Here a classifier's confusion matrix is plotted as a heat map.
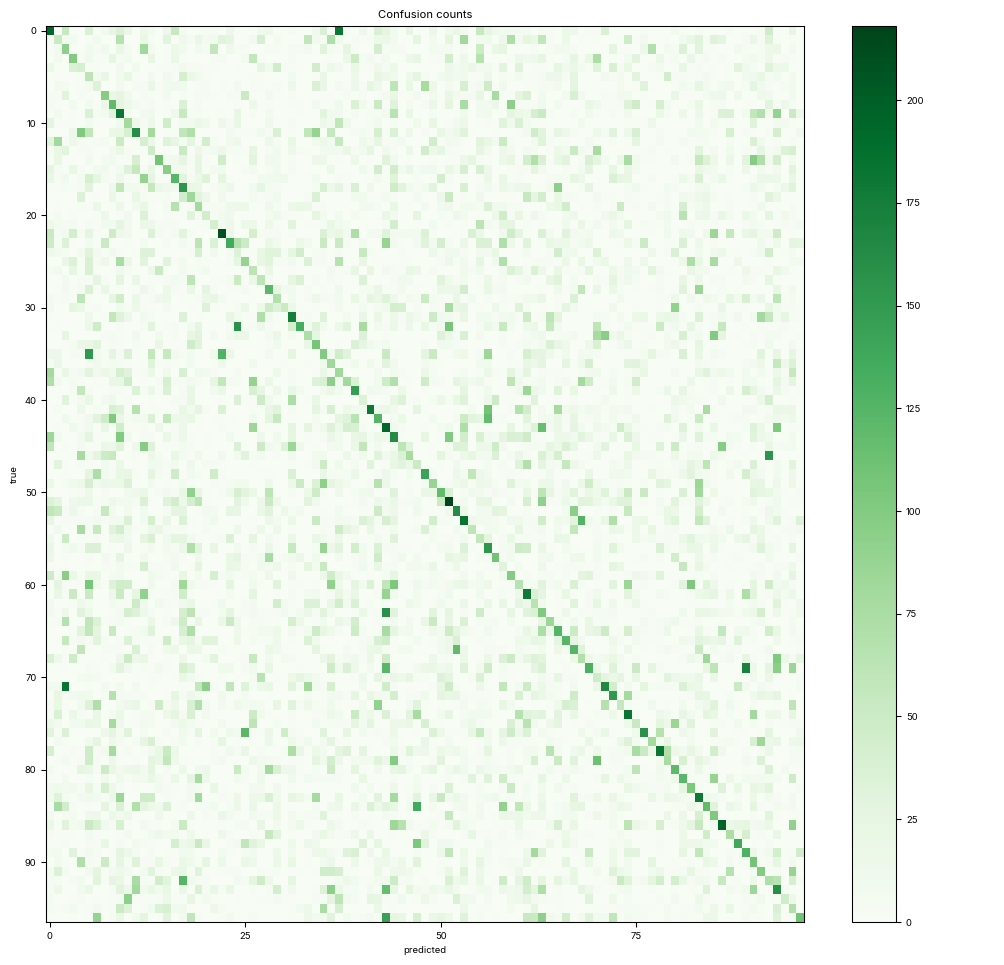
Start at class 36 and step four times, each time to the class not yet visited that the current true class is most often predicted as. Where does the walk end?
18
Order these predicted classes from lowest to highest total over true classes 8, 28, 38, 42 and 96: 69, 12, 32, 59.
32, 12, 69, 59
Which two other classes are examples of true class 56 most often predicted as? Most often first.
35, 18
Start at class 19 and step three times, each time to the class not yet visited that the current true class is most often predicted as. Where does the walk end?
1
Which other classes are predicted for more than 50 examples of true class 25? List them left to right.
9, 37, 58, 82, 85
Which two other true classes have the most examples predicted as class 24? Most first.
32, 23
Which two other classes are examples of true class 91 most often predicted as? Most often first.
95, 87
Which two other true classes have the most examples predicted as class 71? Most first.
33, 73
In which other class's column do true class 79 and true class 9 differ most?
70
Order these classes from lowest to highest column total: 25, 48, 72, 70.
25, 48, 70, 72
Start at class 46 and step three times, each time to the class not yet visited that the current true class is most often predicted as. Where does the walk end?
65
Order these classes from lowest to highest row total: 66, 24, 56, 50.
24, 66, 56, 50
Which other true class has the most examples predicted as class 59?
8
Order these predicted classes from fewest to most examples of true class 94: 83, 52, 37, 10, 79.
79, 83, 52, 37, 10
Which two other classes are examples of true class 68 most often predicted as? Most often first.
93, 84
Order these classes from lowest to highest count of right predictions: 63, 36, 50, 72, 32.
36, 63, 50, 32, 72
